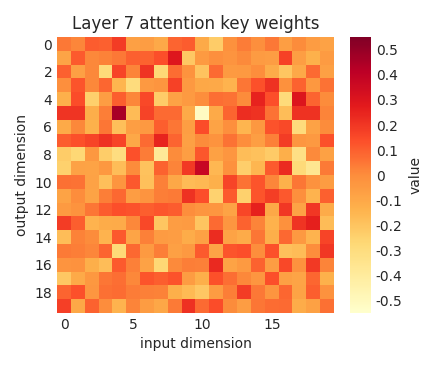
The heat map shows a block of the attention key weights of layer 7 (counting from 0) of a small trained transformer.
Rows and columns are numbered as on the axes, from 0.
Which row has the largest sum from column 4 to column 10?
12
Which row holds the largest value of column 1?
5
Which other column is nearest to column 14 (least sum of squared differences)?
1
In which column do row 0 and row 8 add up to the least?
7
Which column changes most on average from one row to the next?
4
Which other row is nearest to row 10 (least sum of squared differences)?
18
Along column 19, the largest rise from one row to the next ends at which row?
14
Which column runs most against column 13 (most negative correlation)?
10
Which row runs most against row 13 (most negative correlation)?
9
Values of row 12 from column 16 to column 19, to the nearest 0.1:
0.2 -0.1 0.2 -0.1
